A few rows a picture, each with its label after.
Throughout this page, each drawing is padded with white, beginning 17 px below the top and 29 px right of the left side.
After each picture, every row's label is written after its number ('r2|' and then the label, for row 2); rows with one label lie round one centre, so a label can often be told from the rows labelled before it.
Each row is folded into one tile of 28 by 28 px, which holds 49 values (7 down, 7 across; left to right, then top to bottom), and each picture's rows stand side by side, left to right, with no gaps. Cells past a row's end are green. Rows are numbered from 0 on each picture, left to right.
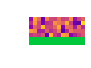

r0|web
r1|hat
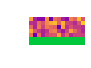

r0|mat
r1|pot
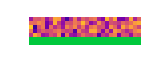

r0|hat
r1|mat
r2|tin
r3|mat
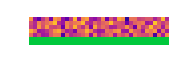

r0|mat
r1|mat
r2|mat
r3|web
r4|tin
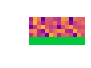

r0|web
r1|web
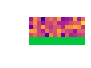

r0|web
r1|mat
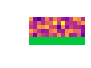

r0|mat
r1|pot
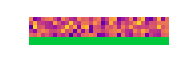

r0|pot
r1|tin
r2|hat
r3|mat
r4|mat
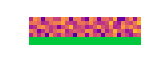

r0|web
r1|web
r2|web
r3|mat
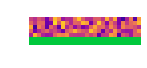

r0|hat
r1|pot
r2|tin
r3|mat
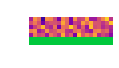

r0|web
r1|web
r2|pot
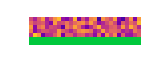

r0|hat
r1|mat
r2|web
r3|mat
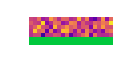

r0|tin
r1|tin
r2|mat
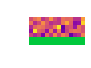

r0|tin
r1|hat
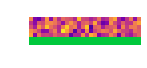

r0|mat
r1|tin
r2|hat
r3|mat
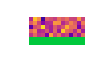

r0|web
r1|tin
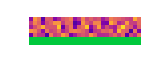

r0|web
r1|hat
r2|hat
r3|tin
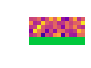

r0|tin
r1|mat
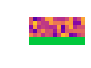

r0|pot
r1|hat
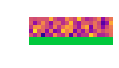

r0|tin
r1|tin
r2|hat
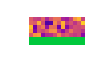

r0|hat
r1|pot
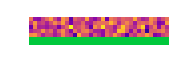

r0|pot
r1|web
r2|mat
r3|tin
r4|hat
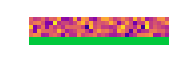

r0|hat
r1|mat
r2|pot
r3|tin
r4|pot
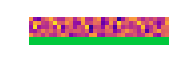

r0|pot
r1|hat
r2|hat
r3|pot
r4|hat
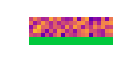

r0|tin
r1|mat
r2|mat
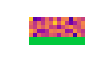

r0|mat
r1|web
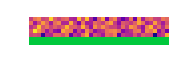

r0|tin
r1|tin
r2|mat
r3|mat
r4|tin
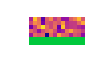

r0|web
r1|pot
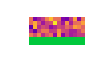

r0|pot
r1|mat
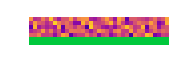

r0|pot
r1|hat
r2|pot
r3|web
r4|hat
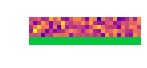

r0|tin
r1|pot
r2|web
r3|mat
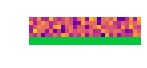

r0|tin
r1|hat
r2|web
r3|mat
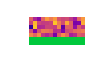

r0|pot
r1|hat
